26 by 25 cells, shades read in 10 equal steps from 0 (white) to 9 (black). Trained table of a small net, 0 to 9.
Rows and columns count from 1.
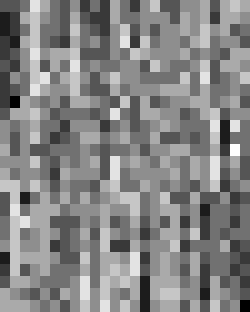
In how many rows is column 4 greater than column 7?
4
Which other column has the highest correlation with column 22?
1
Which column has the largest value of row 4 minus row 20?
2
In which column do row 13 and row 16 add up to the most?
23
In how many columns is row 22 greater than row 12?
11
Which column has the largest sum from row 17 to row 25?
21
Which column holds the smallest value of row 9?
13
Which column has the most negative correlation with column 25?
9
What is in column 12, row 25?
4
